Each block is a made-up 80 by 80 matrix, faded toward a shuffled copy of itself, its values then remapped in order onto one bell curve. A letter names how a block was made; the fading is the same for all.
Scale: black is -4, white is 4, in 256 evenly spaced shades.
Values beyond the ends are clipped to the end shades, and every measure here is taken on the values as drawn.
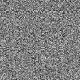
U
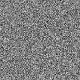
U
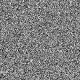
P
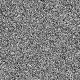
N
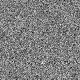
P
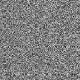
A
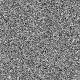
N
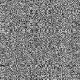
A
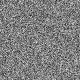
N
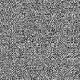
A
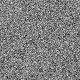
N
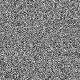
U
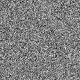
P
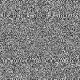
U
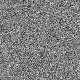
N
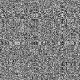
A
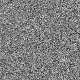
N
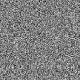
U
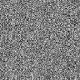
U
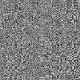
A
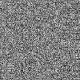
U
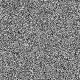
N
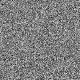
P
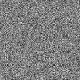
U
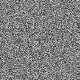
U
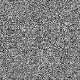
U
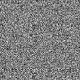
U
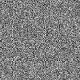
U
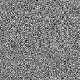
A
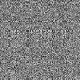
A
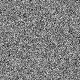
P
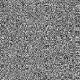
A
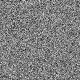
N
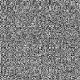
A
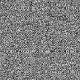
A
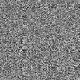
A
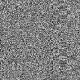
U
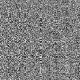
A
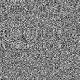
U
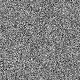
P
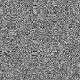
U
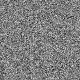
P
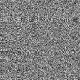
U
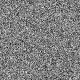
N
